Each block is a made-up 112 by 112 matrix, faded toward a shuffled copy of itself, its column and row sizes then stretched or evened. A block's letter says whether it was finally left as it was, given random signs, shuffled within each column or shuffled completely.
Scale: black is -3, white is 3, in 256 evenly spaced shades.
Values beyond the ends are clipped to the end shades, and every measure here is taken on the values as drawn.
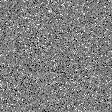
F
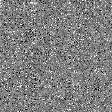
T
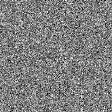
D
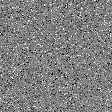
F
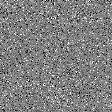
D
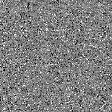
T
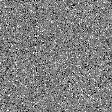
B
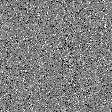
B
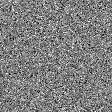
F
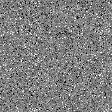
D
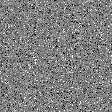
D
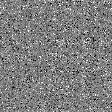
D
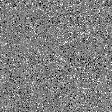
T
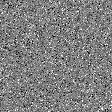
F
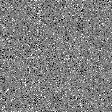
T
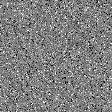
B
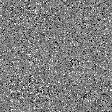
T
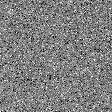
F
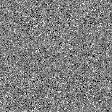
D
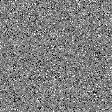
T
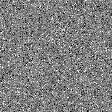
B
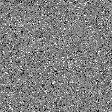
D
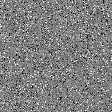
B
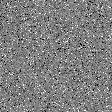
F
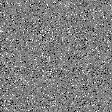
D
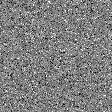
F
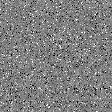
T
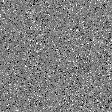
B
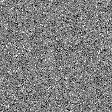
B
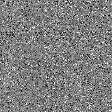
D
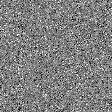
B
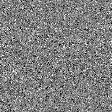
D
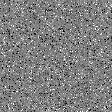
T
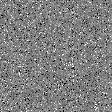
B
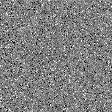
B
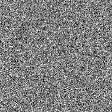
D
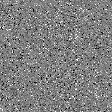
T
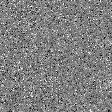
B
